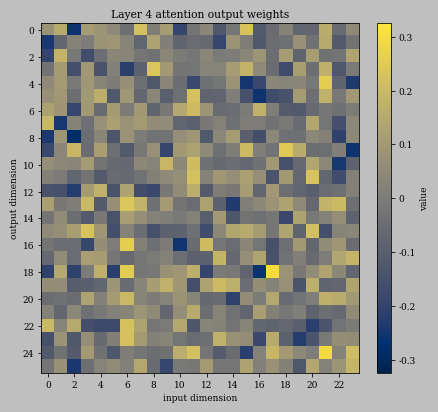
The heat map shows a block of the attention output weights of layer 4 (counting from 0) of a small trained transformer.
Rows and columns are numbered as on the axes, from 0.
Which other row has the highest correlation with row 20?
13
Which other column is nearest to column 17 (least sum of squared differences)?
10
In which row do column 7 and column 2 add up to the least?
12
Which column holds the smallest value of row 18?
16
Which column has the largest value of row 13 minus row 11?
22
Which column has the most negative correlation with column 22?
14
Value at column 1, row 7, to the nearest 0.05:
-0.25
